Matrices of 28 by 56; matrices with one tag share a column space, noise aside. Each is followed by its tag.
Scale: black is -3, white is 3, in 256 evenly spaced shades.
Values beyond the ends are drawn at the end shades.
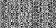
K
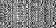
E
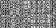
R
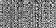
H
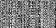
R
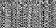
H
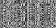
E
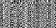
H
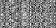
K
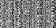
R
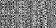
R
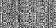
K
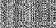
E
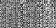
H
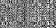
E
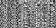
H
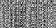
H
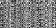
H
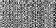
H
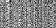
H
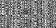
R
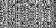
E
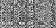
E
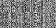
K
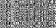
E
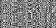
K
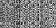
E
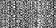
R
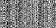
E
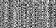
H
